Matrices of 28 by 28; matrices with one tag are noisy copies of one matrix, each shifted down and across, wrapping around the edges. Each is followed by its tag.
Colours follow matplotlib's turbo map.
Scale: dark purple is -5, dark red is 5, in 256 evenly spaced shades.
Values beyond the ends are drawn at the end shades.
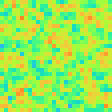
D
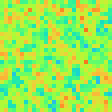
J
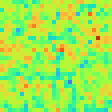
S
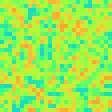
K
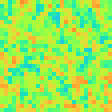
J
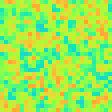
D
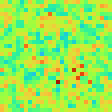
D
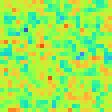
D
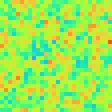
K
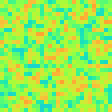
K
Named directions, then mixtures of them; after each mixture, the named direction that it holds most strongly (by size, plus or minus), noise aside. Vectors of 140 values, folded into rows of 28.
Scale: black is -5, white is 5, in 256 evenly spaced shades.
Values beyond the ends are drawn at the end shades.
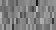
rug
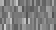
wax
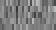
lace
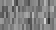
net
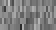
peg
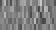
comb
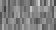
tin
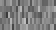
lace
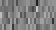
rug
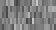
lace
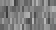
net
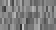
peg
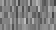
lace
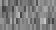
rug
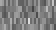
wax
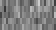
tin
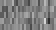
net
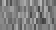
comb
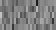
rug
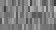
lace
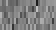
rug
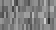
net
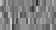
rug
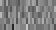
rug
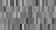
peg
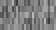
net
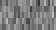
tin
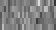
tin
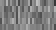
lace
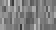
peg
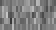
net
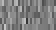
wax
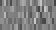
comb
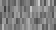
tin
